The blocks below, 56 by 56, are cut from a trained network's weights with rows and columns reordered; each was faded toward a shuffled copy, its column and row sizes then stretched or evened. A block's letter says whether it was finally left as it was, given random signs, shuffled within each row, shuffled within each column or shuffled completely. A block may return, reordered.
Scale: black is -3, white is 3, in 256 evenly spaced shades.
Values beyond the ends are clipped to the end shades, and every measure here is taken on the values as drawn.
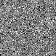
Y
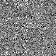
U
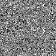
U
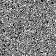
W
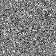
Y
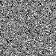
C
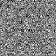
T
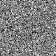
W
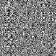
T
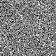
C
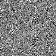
C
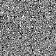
U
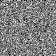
Y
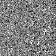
C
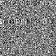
T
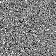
W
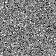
W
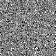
U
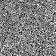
W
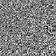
T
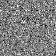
Y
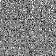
U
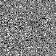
U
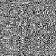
T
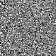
C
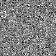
U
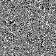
C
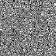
U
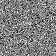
W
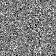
C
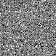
Y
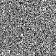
C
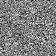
Y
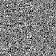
T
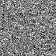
C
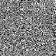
T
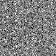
C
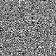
T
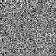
T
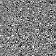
T
